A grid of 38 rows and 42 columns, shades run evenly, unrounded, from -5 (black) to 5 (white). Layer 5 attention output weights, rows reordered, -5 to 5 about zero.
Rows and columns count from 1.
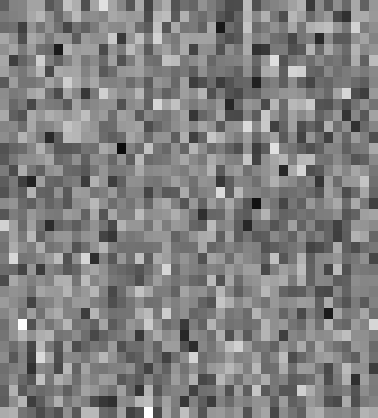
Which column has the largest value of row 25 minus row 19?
29
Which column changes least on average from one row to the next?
15
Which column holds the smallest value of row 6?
2
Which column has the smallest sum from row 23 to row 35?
4
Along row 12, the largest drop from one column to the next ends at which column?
31
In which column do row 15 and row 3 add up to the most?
28
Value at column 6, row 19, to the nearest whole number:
-1
